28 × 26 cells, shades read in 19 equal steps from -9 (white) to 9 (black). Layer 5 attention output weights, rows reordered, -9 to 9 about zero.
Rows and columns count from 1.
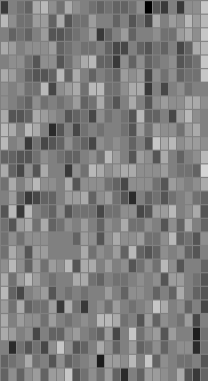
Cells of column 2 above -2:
19
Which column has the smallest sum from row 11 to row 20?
22
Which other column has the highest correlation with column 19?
14
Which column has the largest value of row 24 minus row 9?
18
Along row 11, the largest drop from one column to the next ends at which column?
20
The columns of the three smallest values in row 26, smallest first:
8, 13, 17
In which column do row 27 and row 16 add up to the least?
4
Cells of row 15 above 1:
11
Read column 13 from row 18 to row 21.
3 -1 0 2
